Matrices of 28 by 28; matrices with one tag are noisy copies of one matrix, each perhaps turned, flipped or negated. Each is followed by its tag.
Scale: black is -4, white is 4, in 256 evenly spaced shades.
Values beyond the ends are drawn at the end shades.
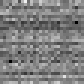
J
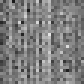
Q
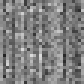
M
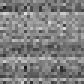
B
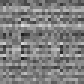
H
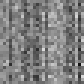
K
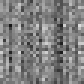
J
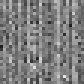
H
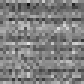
M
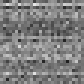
K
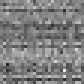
K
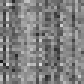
K
